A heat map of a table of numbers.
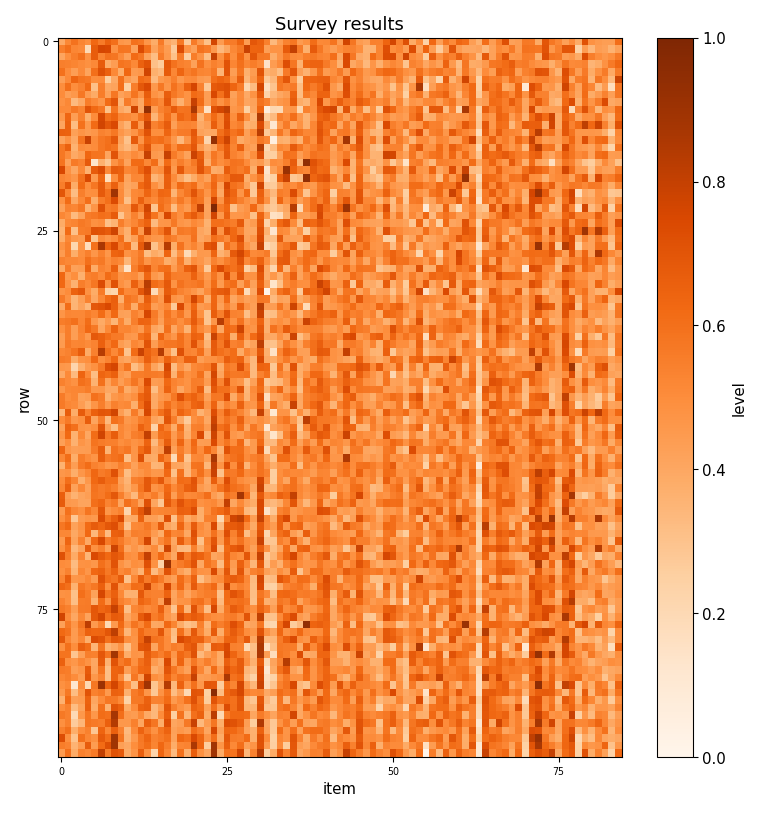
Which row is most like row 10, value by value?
66
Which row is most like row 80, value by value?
6
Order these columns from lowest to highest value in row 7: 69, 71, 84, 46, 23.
46, 84, 69, 71, 23
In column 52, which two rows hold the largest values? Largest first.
2, 0
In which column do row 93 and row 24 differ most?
8
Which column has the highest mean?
30
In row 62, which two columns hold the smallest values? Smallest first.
31, 10
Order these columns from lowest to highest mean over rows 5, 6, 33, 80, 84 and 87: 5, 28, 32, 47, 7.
28, 32, 7, 5, 47
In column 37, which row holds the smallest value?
35
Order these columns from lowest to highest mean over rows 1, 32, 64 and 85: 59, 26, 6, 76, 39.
26, 59, 39, 76, 6
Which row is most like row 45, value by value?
7
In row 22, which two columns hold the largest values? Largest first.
23, 43
